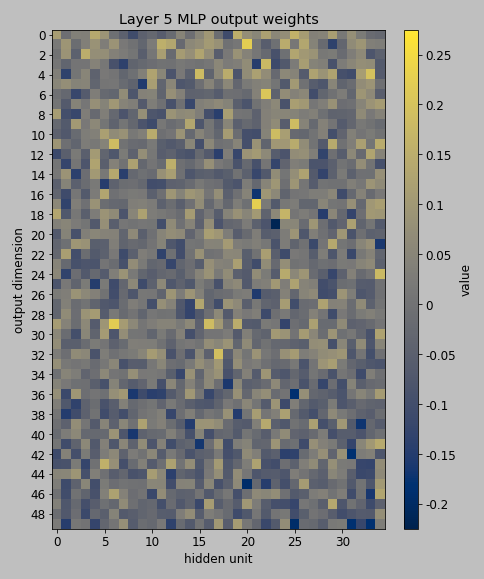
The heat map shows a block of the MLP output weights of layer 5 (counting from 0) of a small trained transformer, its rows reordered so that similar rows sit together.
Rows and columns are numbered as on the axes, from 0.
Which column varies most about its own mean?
25
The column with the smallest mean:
1
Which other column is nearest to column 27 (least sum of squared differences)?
5
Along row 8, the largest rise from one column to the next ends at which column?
18
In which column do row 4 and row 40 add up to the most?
15
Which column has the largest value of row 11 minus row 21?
34
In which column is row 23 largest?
19
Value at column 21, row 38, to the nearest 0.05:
0.1
